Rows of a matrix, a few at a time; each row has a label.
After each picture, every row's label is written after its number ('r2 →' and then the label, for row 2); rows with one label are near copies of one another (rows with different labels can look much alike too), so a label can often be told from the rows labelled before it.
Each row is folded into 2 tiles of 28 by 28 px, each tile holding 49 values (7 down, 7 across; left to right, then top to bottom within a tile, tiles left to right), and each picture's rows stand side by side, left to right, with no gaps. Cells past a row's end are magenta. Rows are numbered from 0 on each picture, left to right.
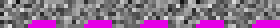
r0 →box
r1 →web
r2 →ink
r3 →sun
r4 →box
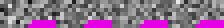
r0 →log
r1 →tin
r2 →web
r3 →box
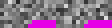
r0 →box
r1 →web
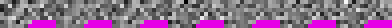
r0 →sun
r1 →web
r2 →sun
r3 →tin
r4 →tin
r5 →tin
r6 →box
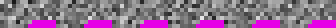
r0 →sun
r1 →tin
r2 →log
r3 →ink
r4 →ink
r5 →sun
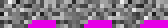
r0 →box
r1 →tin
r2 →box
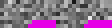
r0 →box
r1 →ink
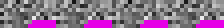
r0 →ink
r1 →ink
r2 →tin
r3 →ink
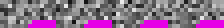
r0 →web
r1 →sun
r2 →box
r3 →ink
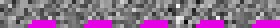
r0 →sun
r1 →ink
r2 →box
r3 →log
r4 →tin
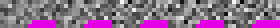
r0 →web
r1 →sun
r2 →box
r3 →sun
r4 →box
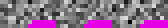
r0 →web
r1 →box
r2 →sun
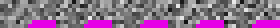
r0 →sun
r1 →ink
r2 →box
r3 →sun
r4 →box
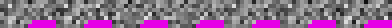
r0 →log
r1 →web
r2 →tin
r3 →tin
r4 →web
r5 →web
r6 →log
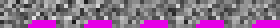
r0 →ink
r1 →sun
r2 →web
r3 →web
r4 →web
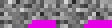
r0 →box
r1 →box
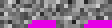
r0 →box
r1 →sun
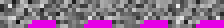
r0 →sun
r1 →ink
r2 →ink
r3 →log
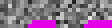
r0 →log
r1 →tin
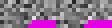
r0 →ink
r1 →tin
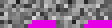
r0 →tin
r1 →sun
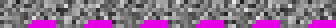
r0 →ink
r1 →web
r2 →ink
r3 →box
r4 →box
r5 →web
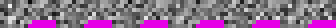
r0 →log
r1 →tin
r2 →ink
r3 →log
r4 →ink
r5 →web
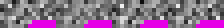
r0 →sun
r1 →web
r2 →log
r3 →web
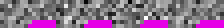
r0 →sun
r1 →log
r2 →ink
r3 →log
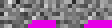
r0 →box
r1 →tin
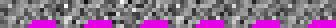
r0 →web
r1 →log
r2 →box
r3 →log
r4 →log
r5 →web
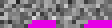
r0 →tin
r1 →sun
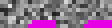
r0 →web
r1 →box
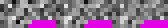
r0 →sun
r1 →log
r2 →log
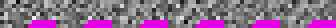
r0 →tin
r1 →ink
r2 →web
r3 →sun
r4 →tin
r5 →sun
